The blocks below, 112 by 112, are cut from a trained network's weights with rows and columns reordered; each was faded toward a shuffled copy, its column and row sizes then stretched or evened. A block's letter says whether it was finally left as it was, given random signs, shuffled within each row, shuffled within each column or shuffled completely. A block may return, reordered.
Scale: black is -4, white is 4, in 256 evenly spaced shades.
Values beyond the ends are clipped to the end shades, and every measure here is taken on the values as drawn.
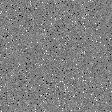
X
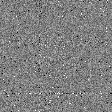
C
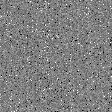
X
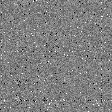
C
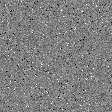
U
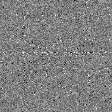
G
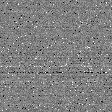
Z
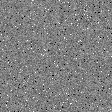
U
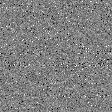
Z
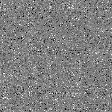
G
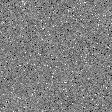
U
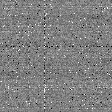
G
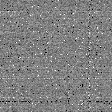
G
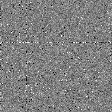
C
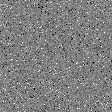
U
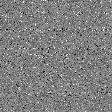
Z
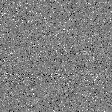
Z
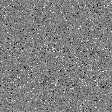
Z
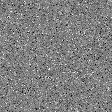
U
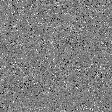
Z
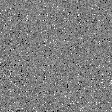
C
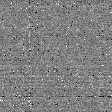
G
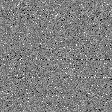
Z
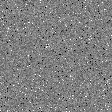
U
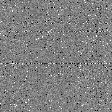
G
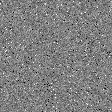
U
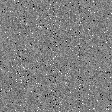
X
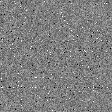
C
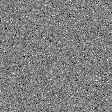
U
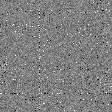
C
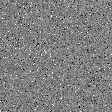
U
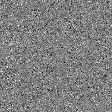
X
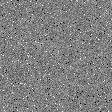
U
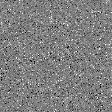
C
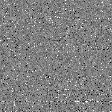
C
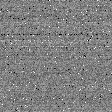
Z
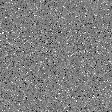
Z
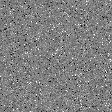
X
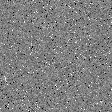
U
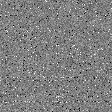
Z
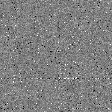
C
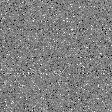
Z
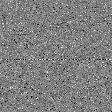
Z
